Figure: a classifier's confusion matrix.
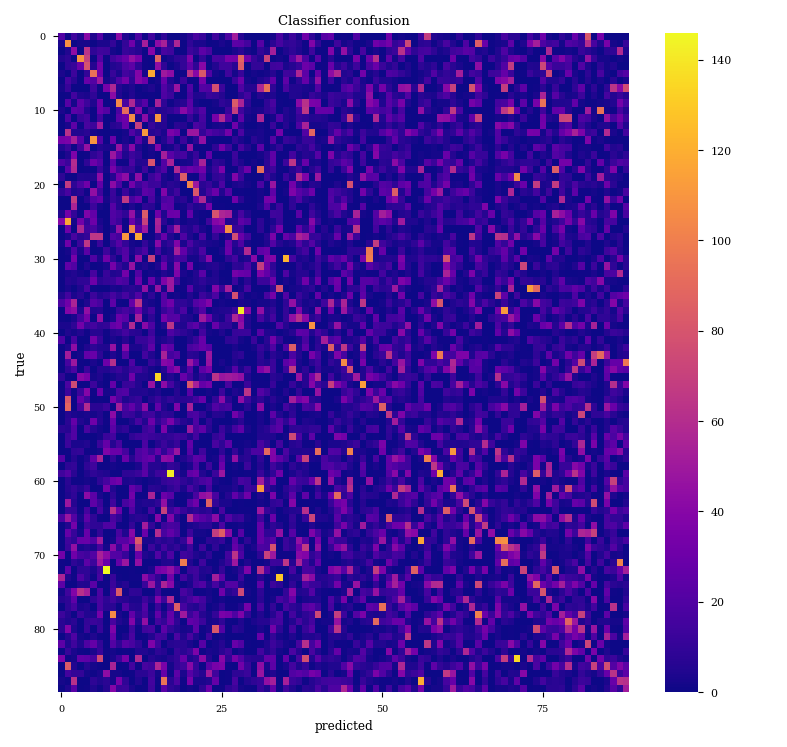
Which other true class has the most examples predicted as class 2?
47
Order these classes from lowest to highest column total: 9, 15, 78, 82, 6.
82, 9, 78, 6, 15
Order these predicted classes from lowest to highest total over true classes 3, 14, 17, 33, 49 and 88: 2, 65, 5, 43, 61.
65, 43, 61, 2, 5
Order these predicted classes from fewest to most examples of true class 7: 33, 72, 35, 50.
33, 35, 72, 50
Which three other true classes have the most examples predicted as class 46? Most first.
26, 24, 74
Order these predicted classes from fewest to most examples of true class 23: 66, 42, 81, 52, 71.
71, 52, 42, 81, 66
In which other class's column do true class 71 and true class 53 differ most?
19
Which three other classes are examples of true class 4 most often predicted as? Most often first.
28, 75, 70
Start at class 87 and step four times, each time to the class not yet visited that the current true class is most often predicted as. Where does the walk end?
72
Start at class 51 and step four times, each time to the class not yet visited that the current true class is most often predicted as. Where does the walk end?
59
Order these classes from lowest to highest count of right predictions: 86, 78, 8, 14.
8, 78, 86, 14
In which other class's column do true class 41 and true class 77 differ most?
50
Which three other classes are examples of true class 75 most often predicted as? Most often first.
9, 28, 3
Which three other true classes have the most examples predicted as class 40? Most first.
56, 78, 60
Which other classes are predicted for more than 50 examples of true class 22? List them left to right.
2, 10, 78
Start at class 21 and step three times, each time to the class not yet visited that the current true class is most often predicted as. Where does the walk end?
43
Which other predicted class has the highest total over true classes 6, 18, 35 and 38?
27
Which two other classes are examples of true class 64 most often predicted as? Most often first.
60, 16
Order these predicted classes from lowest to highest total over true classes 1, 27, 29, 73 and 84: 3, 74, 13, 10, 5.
3, 5, 13, 74, 10
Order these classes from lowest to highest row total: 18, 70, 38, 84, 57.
38, 70, 18, 84, 57
